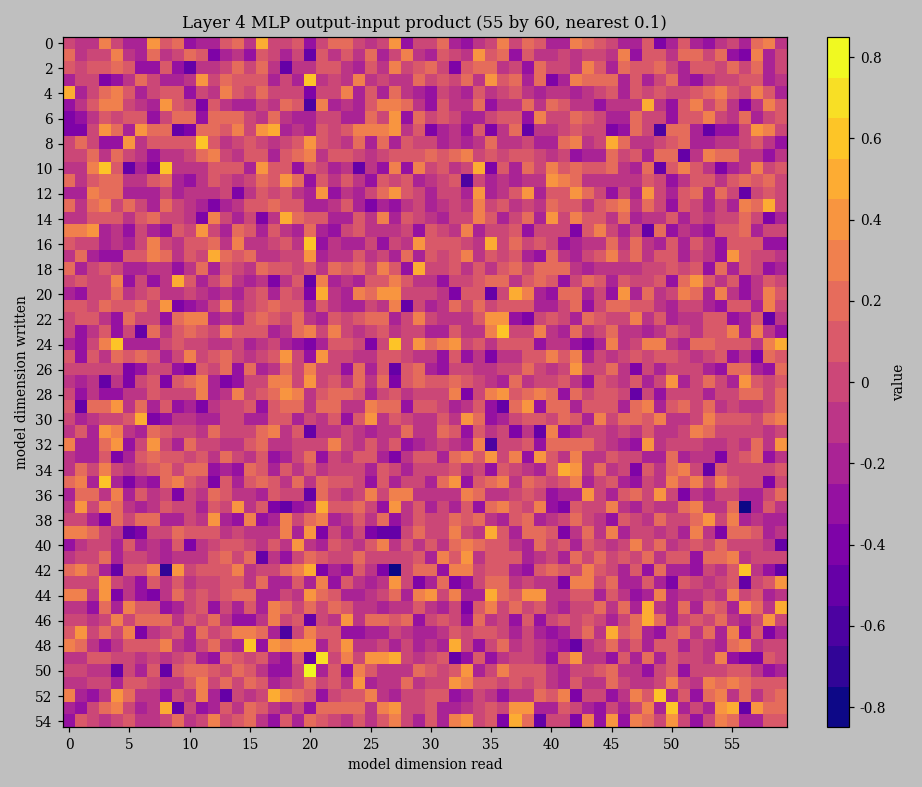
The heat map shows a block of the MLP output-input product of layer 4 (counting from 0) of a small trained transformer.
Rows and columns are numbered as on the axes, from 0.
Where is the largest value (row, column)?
50, 20
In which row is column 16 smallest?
41
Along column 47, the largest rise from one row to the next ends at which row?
29
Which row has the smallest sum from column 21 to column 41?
47
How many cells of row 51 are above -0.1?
41
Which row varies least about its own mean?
51
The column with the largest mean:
3
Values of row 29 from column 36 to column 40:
-0.5 0.2 0.4 -0.3 0.2
